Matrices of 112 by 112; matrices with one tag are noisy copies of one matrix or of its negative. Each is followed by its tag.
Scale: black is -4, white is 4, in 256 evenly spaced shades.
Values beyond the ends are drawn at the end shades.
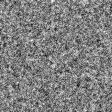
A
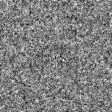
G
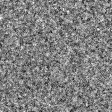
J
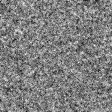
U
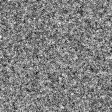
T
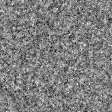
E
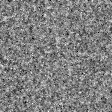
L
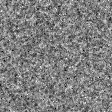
E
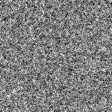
L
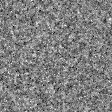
E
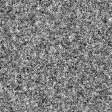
E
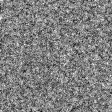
J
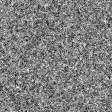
E
